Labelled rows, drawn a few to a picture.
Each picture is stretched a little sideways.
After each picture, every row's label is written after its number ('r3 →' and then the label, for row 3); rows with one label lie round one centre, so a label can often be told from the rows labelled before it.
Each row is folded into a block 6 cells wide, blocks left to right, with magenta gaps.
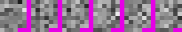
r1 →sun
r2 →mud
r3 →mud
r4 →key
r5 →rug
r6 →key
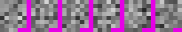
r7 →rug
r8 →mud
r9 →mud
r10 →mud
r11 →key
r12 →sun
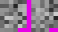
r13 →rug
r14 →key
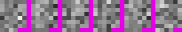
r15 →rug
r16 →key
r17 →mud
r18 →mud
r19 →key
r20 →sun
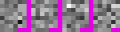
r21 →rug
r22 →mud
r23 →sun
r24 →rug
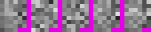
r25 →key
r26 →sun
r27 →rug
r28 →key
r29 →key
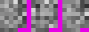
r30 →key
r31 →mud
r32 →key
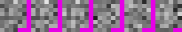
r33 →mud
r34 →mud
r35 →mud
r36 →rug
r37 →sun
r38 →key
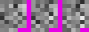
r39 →rug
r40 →rug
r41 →rug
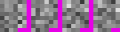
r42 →rug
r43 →mud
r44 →sun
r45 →sun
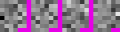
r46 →rug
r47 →rug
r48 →sun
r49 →key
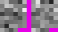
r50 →sun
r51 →sun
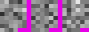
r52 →sun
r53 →rug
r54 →mud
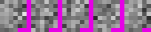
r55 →key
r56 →mud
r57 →mud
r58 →rug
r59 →key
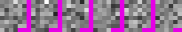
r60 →mud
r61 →mud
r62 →sun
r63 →key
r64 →mud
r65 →rug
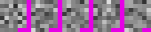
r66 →rug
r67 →sun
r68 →sun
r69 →mud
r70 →sun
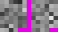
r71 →sun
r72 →rug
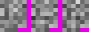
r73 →mud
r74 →mud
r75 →mud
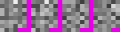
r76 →mud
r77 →mud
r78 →rug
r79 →rug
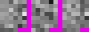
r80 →key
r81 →sun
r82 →key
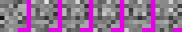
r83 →rug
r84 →mud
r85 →mud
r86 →mud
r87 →mud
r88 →mud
